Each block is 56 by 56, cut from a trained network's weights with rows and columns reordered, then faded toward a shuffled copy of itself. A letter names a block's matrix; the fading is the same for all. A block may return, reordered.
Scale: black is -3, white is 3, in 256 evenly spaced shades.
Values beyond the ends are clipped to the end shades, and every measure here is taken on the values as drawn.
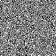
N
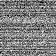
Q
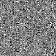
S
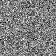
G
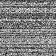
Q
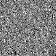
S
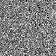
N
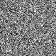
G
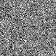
N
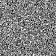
G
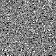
S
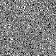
S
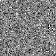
S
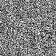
G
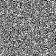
N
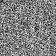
G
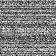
Q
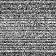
Q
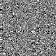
S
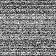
Q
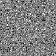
S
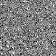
S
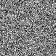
G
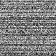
Q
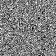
G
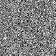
N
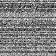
Q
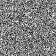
G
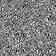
S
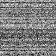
Q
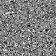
S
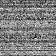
Q
